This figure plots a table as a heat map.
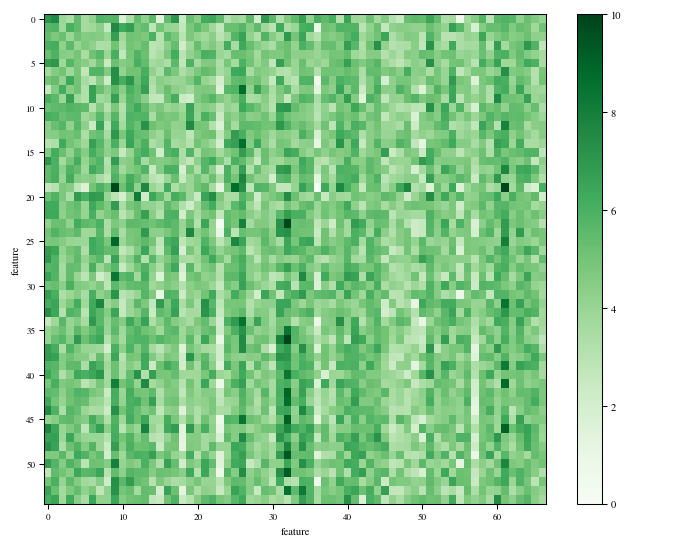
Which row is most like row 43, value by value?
42
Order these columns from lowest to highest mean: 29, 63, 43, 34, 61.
29, 43, 63, 34, 61
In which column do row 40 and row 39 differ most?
14
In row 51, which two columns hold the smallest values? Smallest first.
23, 50
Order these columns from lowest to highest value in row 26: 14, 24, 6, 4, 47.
47, 14, 24, 4, 6
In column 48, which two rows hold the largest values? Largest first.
19, 6
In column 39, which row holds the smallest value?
0
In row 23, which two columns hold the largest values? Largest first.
32, 26
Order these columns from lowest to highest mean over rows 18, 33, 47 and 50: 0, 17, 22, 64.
22, 17, 64, 0
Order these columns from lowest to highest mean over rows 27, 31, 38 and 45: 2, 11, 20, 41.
20, 2, 11, 41
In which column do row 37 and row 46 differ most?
61
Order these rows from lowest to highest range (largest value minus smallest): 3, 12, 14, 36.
3, 12, 14, 36
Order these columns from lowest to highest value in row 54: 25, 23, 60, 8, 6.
8, 23, 25, 6, 60
